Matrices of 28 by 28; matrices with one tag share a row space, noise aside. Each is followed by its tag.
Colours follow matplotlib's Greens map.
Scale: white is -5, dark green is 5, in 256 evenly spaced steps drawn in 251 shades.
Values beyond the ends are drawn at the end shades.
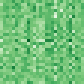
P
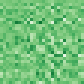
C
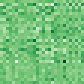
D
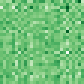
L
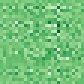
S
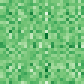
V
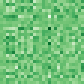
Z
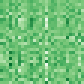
V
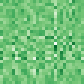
P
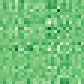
S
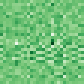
C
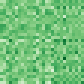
D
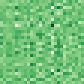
C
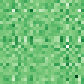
L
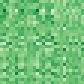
D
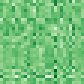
P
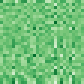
P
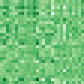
D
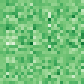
Z
